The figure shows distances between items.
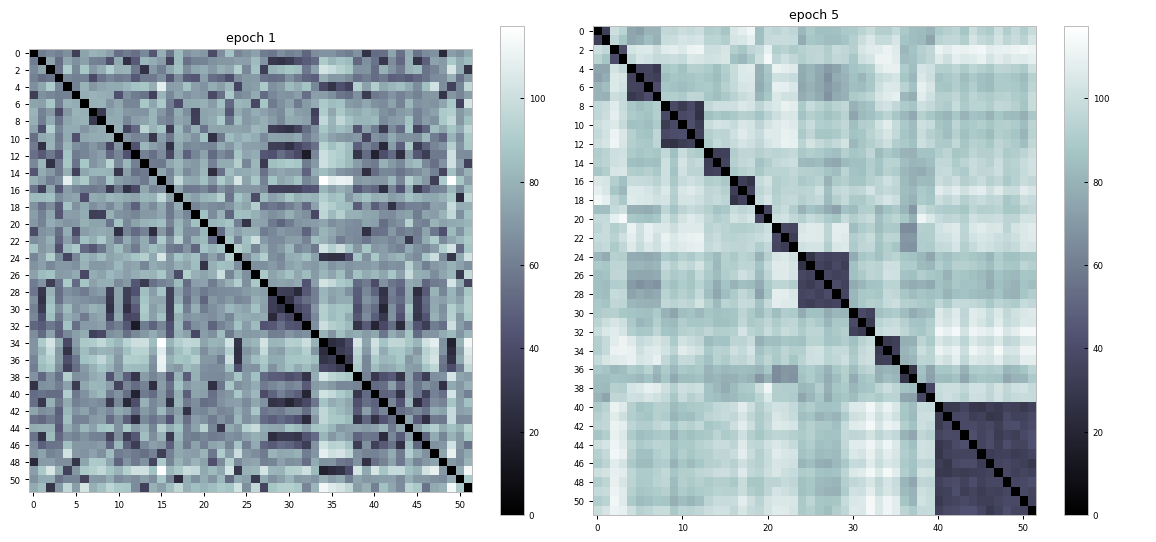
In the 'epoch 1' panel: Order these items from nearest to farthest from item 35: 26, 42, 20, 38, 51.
20, 26, 42, 38, 51
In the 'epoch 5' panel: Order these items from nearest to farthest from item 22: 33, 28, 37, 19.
37, 33, 19, 28
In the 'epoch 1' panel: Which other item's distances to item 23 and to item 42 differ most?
18
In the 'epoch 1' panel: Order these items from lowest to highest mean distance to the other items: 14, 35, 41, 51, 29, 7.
41, 29, 14, 7, 35, 51
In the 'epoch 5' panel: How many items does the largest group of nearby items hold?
12
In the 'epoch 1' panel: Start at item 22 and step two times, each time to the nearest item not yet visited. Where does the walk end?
3
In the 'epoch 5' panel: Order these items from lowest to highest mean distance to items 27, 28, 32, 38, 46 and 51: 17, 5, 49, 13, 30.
49, 30, 5, 13, 17
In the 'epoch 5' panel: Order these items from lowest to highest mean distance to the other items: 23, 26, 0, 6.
26, 6, 0, 23
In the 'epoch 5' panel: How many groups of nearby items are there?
14
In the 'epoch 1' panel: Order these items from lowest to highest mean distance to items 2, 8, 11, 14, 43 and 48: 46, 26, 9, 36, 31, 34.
46, 31, 9, 26, 36, 34
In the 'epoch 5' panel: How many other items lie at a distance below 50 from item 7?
3
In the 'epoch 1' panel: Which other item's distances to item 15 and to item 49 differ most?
34
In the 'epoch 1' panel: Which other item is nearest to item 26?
50
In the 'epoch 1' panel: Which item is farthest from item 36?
15
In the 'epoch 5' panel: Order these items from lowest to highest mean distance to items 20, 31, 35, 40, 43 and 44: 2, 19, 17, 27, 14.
19, 27, 14, 17, 2
